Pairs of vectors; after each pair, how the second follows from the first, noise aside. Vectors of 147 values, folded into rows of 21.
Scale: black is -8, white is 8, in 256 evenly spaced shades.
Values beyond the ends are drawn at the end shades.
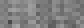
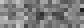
wrapped around, scaled up.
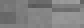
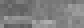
reversed, negated.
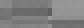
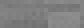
wrapped around, shrunk.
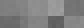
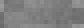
wrapped around, negated, shrunk.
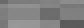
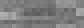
wrapped around, negated.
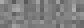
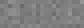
wrapped around, shrunk.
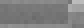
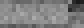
negated, scaled up.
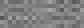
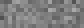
sign-scrambled.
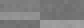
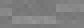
wrapped around, shrunk.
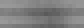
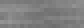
wrapped around, negated, shrunk.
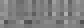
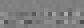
partly zeroed.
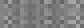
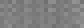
wrapped around, shrunk.
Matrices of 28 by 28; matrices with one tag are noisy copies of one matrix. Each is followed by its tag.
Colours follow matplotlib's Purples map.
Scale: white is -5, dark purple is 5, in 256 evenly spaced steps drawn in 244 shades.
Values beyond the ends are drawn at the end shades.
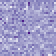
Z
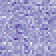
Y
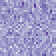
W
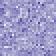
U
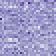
Z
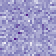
Y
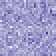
W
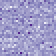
Z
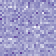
Z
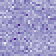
Y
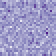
W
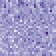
W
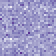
Z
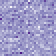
Z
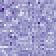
U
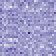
Z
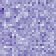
U
